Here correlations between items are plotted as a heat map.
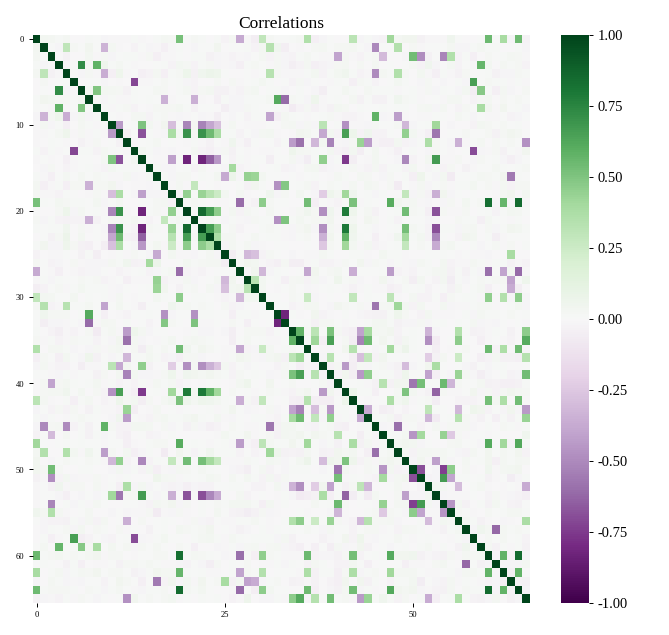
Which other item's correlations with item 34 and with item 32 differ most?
33
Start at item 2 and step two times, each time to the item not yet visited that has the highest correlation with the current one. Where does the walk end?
55
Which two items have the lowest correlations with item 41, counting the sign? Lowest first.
14, 53
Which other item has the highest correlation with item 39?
35
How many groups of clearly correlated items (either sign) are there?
11
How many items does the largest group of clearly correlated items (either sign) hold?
12
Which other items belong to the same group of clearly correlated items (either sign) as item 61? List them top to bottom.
57
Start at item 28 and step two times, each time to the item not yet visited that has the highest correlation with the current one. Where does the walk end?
29
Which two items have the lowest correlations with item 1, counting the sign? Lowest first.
45, 9
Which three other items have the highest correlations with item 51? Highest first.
54, 40, 46
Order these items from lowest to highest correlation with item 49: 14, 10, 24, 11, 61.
14, 10, 61, 24, 11
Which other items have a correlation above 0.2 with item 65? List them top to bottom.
34, 35, 37, 39, 44, 56
